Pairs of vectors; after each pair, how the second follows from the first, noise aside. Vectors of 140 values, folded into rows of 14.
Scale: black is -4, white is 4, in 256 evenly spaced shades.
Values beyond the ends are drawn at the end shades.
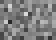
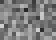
wrapped around.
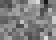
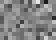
sign-scrambled.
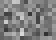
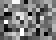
scaled up.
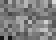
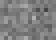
wrapped around, shrunk.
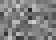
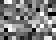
wrapped around, scaled up.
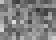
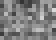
wrapped around.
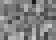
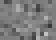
negated, partly zeroed.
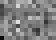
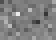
wrapped around, partly zeroed.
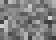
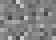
wrapped around, partly zeroed.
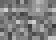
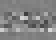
reversed, partly zeroed.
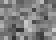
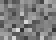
sign-scrambled.
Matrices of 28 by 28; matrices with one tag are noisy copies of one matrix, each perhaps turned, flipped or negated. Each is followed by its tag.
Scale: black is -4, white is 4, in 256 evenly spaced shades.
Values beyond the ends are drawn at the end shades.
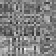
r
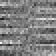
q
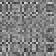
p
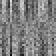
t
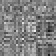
r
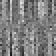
t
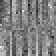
q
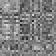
r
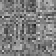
r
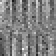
q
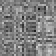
r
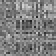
r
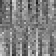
q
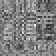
r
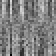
t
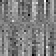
t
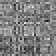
r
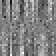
t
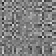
p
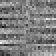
q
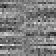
t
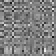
p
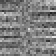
q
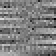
q
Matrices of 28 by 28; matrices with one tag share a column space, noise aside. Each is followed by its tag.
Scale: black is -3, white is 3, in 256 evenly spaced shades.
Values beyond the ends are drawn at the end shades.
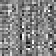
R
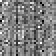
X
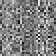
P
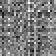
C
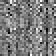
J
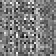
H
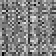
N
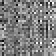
X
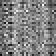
N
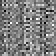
N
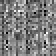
R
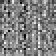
R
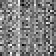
N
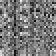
C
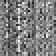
H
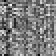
J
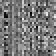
C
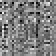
X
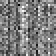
J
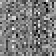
H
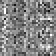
H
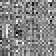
X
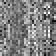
X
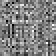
X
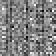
P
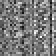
H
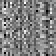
H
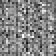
H
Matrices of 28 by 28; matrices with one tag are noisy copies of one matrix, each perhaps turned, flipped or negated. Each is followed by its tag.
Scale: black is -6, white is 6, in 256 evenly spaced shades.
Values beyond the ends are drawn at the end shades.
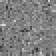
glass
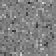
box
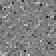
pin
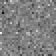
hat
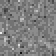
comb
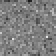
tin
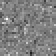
glass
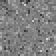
pin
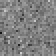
comb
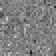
glass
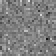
pin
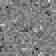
glass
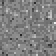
comb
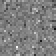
pin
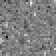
glass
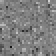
glass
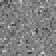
box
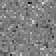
box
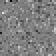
hat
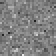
comb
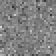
pin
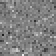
comb
